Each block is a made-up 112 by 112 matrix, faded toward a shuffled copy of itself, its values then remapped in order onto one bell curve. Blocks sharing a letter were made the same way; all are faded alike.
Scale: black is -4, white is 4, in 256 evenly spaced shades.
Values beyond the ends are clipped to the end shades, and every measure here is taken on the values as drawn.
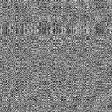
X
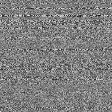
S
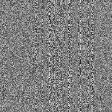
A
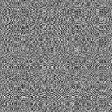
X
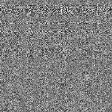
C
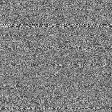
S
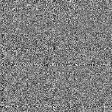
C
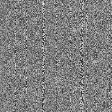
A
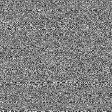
S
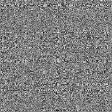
C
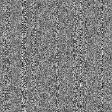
A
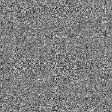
C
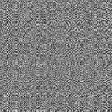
X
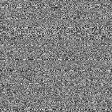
S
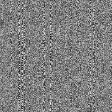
A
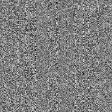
A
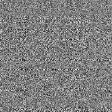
C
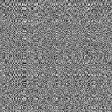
X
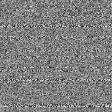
S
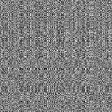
X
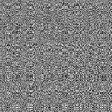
X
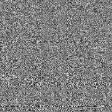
C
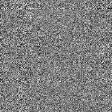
C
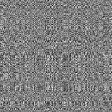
X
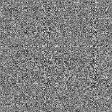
C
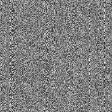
A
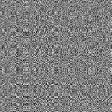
X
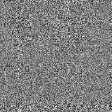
C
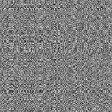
X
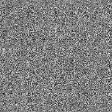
C
